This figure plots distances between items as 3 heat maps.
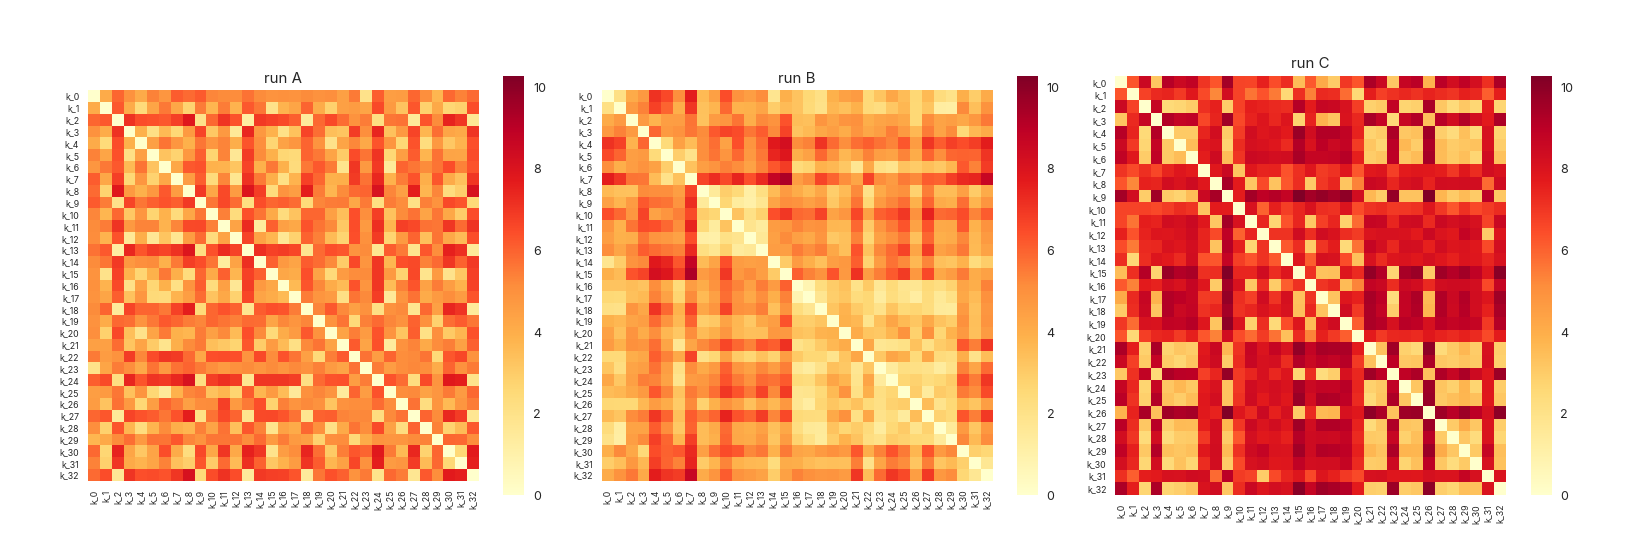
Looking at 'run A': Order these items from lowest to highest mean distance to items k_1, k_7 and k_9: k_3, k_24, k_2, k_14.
k_3, k_2, k_24, k_14
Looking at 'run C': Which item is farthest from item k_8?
k_9
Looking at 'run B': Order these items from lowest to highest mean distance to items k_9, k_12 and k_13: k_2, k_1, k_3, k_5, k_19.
k_19, k_1, k_2, k_5, k_3
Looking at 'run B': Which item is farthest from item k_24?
k_32
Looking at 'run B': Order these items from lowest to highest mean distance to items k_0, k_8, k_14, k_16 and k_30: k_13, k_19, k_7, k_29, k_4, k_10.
k_29, k_19, k_13, k_10, k_4, k_7
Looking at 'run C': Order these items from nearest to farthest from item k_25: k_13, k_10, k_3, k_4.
k_4, k_10, k_13, k_3
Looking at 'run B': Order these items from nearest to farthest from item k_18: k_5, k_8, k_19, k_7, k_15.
k_19, k_8, k_15, k_5, k_7
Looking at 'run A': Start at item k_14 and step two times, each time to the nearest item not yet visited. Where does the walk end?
k_21
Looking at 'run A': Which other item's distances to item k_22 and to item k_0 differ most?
k_23
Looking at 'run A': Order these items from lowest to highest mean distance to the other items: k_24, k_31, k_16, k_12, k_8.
k_12, k_16, k_31, k_8, k_24
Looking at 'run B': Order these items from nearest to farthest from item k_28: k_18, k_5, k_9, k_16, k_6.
k_18, k_16, k_6, k_9, k_5
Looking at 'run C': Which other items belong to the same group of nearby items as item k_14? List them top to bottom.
k_1, k_20
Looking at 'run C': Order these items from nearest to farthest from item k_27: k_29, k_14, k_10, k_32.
k_32, k_29, k_10, k_14
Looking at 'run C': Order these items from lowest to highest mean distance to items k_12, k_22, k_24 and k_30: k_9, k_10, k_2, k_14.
k_2, k_9, k_10, k_14
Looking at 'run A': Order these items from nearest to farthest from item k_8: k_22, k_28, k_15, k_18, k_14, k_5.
k_15, k_28, k_5, k_22, k_14, k_18
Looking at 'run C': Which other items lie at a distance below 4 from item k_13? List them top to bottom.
k_8, k_11, k_16, k_19
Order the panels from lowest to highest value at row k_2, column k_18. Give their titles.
run A, run B, run C
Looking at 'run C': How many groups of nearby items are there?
6
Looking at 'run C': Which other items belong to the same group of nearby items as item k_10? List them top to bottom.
k_7
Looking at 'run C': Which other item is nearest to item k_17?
k_23
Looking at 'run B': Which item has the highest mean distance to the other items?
k_7
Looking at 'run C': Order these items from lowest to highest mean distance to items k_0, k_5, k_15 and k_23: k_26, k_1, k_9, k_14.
k_26, k_1, k_14, k_9
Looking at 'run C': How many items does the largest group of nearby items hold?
14
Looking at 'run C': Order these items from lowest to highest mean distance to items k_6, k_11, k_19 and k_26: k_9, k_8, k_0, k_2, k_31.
k_8, k_0, k_2, k_31, k_9
